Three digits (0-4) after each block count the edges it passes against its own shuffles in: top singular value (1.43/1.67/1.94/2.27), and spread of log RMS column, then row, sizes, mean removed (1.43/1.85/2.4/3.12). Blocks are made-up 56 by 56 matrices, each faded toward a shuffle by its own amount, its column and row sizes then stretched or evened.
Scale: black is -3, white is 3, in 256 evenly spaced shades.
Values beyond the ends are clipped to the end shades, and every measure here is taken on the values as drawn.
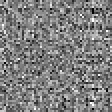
3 2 0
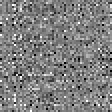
3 2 1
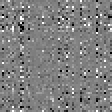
2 4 2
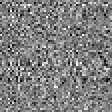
3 1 2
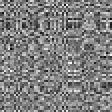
4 1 3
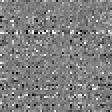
2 2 3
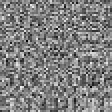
4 1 0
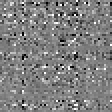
0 2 4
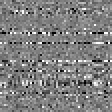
4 0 4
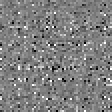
0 2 3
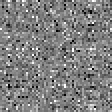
3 2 1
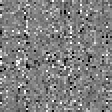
0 3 1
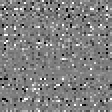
1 1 3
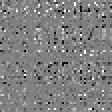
1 3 3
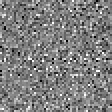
0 0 1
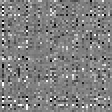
3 4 3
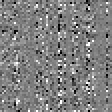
1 4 0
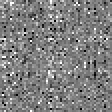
2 2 0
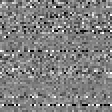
2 0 4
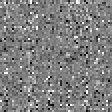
0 3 2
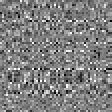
4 0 3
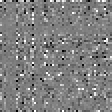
2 3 3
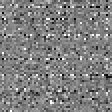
3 1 3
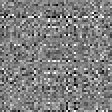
4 2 3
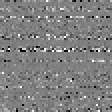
1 0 4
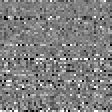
0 0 4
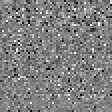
0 1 3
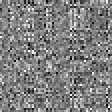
4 3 0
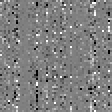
0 4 0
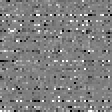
1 1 4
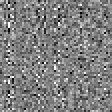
3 3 0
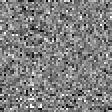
1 1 2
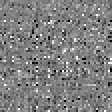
1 2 3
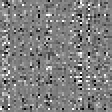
2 4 2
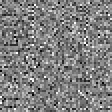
3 1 0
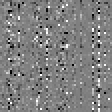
2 4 0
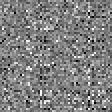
3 2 2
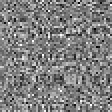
3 1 1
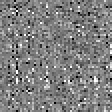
2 2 1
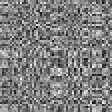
4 2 2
